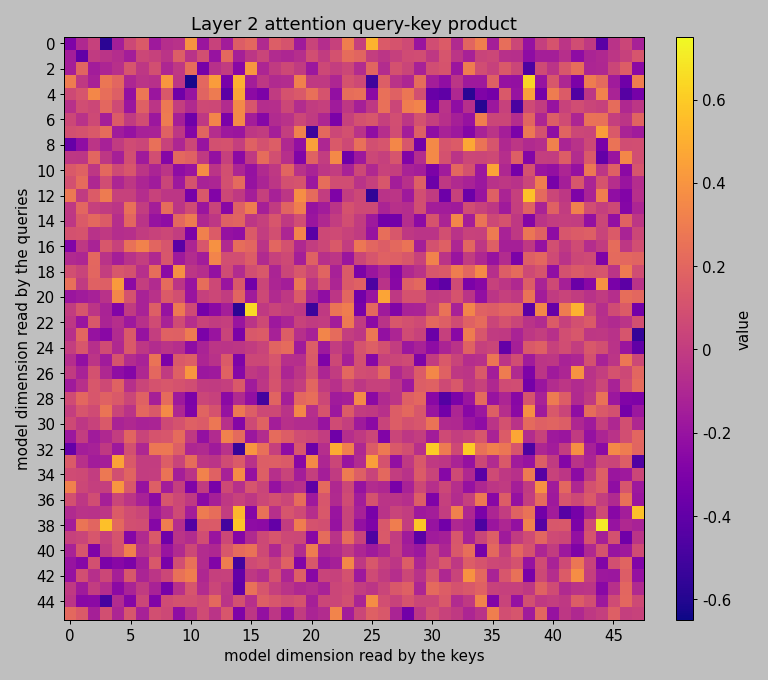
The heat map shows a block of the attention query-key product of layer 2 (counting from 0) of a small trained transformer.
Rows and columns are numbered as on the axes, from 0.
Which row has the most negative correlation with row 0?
12
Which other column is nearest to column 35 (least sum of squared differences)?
7
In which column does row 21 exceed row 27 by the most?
15
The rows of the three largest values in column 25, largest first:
0, 33, 44
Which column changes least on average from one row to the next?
6
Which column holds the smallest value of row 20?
24
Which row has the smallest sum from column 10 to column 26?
35
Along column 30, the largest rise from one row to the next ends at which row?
32
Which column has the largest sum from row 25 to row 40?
4
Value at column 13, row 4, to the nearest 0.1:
-0.4
